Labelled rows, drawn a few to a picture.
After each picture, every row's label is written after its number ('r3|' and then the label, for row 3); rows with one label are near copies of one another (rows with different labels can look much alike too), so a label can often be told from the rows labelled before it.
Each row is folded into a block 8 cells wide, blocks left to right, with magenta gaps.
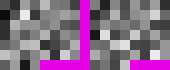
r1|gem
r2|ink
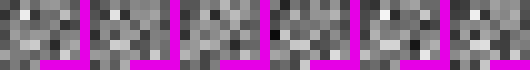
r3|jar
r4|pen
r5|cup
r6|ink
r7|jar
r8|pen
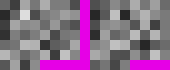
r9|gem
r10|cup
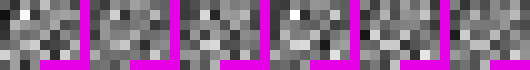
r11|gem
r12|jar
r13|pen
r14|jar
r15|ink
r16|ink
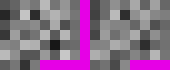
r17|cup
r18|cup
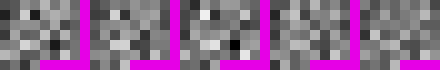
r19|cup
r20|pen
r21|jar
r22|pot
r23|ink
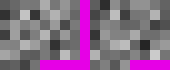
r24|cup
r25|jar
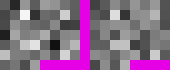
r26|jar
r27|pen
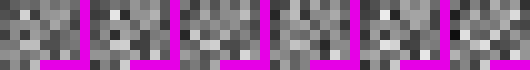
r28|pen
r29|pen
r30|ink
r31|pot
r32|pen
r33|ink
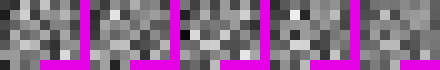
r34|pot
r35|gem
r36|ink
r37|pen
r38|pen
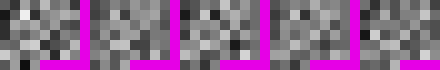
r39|gem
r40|pen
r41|cup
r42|cup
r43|ink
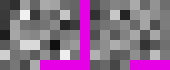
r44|jar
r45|cup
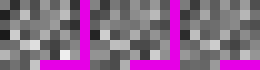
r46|ink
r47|ink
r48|ink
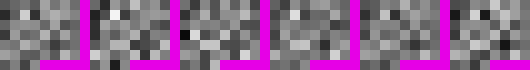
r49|cup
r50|gem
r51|ink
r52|jar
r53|cup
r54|cup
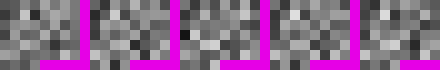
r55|cup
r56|gem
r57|ink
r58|gem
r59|jar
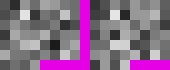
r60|jar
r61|pen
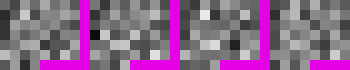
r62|gem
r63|ink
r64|jar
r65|pot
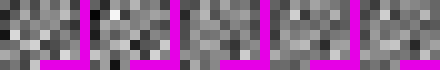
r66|ink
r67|gem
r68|pot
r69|jar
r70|jar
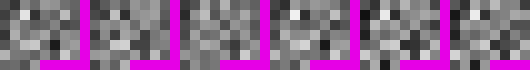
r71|jar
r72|pen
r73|pot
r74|jar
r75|gem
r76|gem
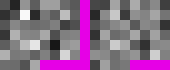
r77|jar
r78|pot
